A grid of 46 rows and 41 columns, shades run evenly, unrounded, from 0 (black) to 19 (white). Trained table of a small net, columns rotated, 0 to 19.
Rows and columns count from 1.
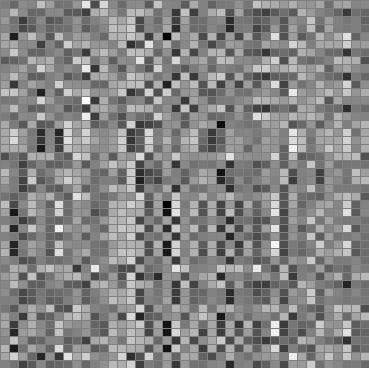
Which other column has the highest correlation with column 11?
21
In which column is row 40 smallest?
25
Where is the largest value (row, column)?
13, 10
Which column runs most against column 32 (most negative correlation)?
14
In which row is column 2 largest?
18
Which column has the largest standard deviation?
20
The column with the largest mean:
15
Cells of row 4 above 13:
4
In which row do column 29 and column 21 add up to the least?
41
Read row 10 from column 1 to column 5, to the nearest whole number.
11 14 11 7 7
